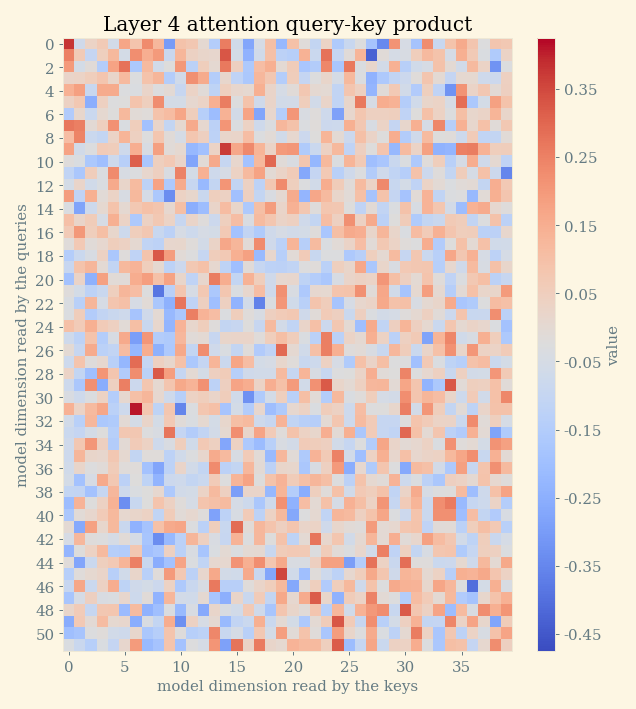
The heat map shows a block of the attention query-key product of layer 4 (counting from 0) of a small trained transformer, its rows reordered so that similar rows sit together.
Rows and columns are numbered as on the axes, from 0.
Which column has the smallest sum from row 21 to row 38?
8
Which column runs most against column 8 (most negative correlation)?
22
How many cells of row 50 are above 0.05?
11
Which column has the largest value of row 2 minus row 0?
25
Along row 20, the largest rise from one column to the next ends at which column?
3
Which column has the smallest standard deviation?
37
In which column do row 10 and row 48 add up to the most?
6
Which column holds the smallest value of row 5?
2
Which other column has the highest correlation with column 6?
32
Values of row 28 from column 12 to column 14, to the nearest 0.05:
-0.05 0.05 0.05
